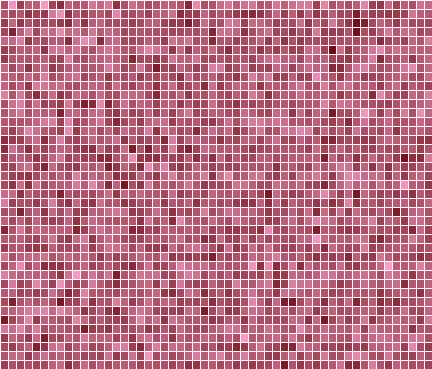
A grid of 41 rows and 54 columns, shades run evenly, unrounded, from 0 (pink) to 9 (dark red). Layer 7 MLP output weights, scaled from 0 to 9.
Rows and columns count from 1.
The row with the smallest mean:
1
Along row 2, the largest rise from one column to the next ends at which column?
9
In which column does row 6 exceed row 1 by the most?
6
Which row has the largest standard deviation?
30
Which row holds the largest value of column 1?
36
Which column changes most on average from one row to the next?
8
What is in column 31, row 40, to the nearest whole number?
2
